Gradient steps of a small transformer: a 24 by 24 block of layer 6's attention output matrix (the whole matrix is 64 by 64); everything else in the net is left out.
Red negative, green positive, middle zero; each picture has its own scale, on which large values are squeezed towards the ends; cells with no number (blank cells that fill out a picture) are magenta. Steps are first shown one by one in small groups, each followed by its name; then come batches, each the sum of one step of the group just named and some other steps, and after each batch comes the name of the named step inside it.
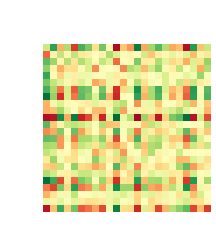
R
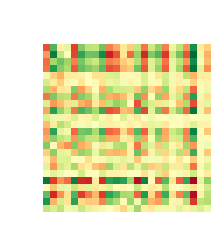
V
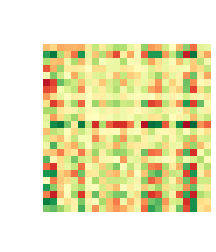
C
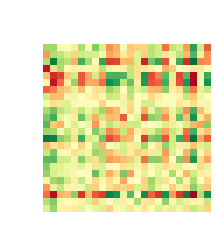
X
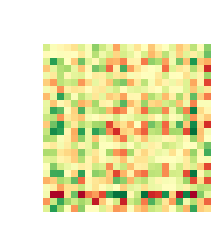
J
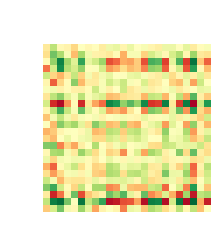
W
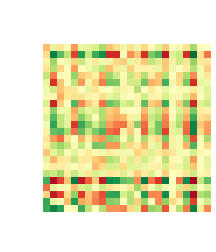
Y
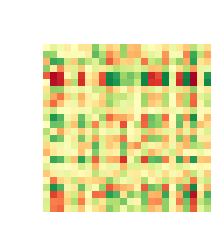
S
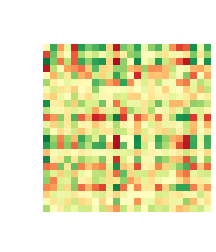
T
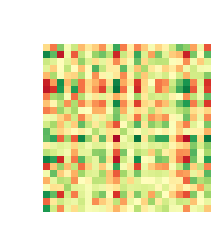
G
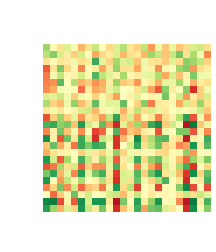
C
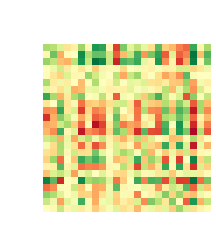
R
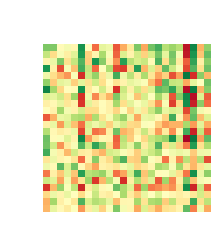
R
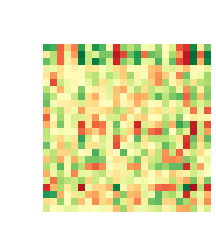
T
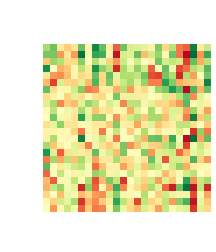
S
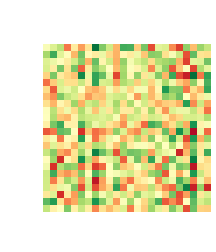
C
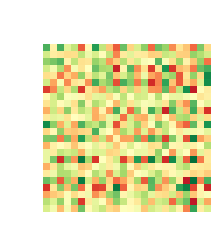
X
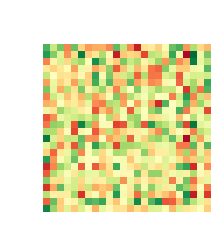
C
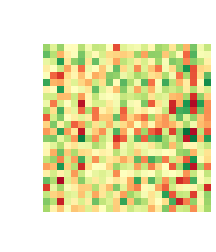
S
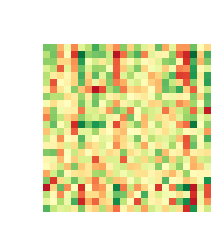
Y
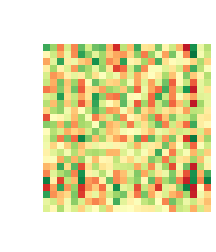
V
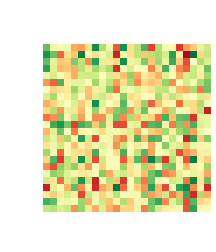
C
